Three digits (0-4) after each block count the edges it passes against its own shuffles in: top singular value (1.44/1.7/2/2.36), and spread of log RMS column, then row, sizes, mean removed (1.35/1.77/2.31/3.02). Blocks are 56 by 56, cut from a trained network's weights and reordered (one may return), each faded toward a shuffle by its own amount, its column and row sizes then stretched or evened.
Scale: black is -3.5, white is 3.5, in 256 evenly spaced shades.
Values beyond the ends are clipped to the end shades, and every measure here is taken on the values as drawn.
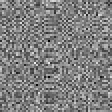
4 0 0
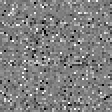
0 1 0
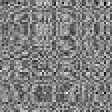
4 1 2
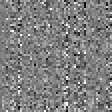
0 4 1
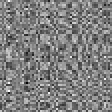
4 3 1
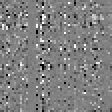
2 4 1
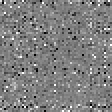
1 2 2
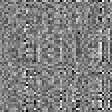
4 3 1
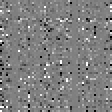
1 4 2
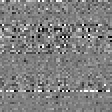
3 1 4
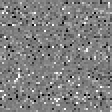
0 0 2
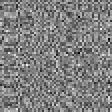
4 1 0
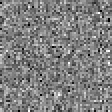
1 2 1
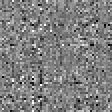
1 3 2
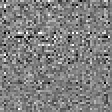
2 3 3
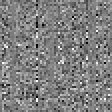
1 4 1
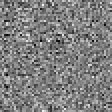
2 1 1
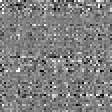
1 2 4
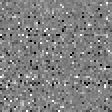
0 1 2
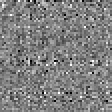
0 1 3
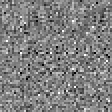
2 1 1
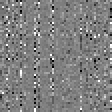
2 4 0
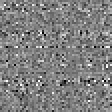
0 3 3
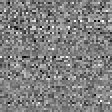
0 1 4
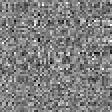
3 2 2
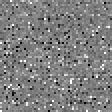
0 0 1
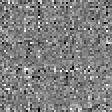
0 3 3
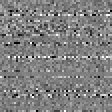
0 0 4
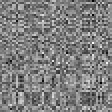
4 3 0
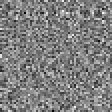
3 1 1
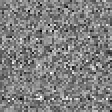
0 1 3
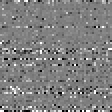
3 0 4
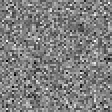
2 2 0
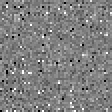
0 2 1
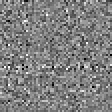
1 1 2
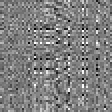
4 4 1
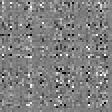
0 3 3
